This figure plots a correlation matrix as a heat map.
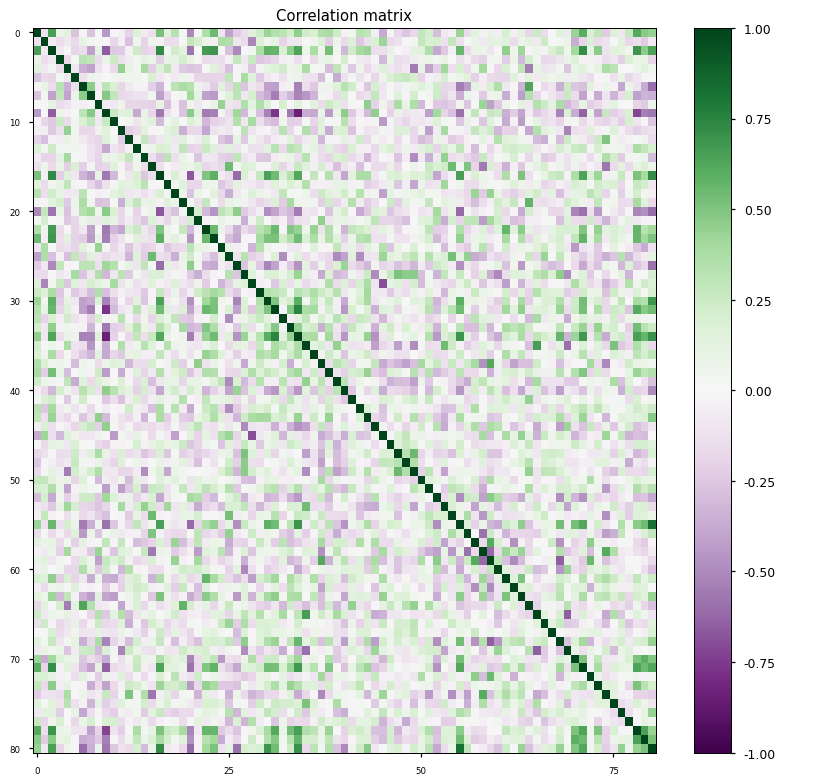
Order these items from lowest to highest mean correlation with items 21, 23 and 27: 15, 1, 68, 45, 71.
45, 1, 15, 68, 71
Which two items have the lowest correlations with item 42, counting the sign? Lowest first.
25, 20
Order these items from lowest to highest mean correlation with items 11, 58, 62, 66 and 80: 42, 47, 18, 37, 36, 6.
6, 37, 18, 42, 36, 47
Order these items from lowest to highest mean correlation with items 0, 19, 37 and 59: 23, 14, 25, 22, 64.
25, 14, 64, 22, 23
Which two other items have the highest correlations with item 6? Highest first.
64, 7
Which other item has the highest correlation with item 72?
59
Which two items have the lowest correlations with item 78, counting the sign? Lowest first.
9, 20
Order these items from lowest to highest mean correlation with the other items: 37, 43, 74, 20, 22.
20, 74, 37, 43, 22
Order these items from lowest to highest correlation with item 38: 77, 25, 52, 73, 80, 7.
52, 25, 7, 77, 73, 80
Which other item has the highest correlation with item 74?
58
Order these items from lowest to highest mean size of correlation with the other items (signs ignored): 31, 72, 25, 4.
72, 4, 25, 31
